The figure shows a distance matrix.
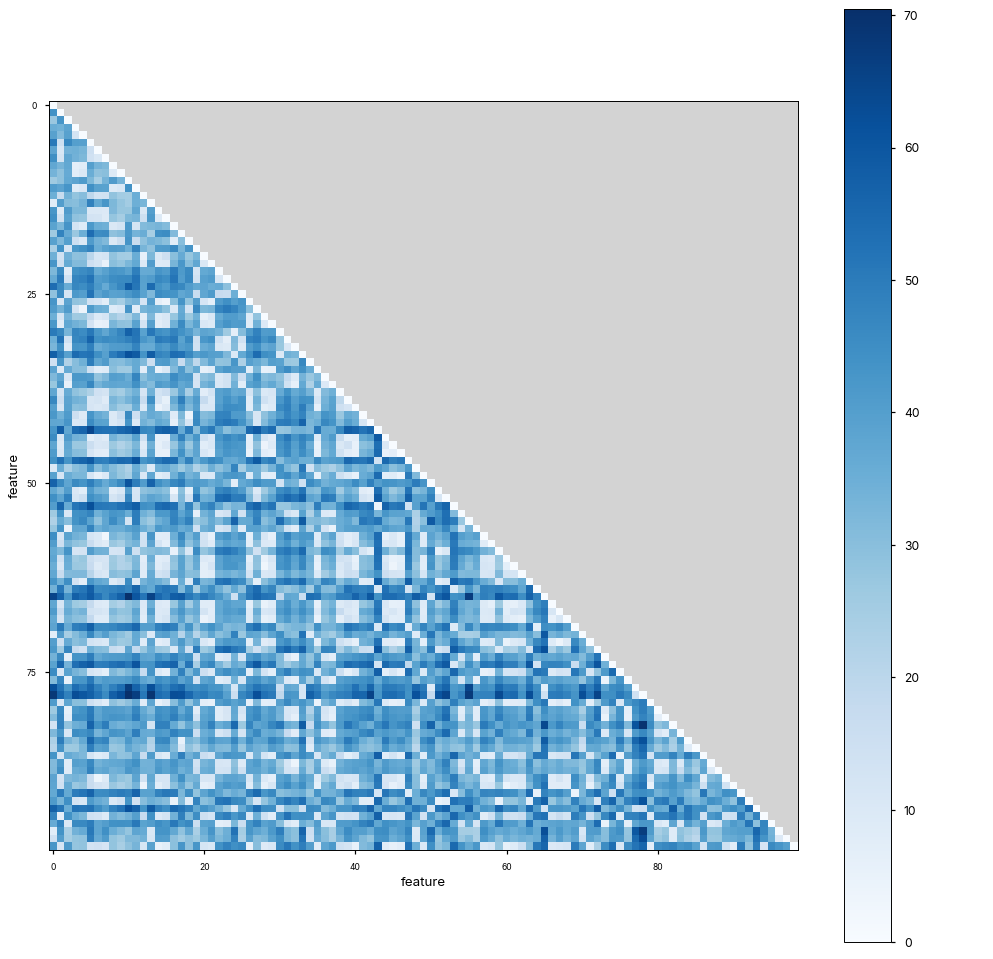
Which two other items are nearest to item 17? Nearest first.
84, 85
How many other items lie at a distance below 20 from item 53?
6
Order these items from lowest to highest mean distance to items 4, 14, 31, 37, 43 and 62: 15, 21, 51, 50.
21, 15, 51, 50
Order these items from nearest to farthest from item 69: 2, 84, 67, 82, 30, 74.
74, 30, 84, 2, 82, 67
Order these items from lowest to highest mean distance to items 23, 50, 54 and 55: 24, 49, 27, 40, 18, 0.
24, 0, 49, 40, 18, 27
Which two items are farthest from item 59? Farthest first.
78, 65
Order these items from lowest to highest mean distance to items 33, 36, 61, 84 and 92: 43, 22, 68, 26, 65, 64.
68, 26, 22, 64, 43, 65
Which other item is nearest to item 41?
18
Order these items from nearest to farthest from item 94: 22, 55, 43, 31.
55, 22, 31, 43
